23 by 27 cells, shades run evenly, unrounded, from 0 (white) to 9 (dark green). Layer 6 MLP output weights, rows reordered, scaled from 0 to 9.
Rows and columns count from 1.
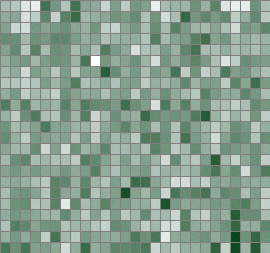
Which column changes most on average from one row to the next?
21
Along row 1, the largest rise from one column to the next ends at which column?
5
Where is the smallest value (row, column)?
6, 10
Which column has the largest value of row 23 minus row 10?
24
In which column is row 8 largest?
26
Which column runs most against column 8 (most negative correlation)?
4
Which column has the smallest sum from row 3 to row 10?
3
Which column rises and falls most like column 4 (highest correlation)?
16
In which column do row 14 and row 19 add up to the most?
17
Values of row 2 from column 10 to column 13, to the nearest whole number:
4 4 5 5
